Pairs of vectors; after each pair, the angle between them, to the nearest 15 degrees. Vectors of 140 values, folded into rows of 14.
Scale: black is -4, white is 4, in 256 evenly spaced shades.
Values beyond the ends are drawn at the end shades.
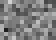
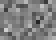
120 degrees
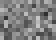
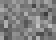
15 degrees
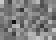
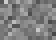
120 degrees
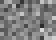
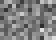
15 degrees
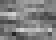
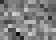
60 degrees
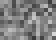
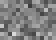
90 degrees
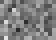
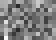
45 degrees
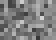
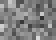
150 degrees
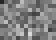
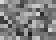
150 degrees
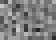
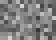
90 degrees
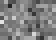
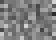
90 degrees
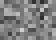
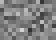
45 degrees
